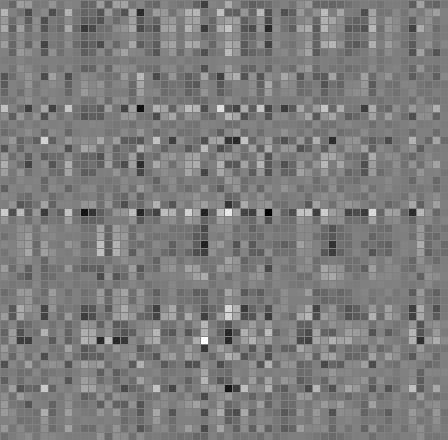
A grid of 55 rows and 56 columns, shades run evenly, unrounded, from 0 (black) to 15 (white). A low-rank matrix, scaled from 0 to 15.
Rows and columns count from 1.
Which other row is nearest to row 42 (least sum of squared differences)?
49
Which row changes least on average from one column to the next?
8
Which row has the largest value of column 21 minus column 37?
27
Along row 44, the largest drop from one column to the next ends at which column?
26
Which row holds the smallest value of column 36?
14
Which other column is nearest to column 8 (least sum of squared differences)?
51
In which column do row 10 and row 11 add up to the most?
18
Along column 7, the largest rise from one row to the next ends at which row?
15
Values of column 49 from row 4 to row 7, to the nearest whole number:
9 8 9 8
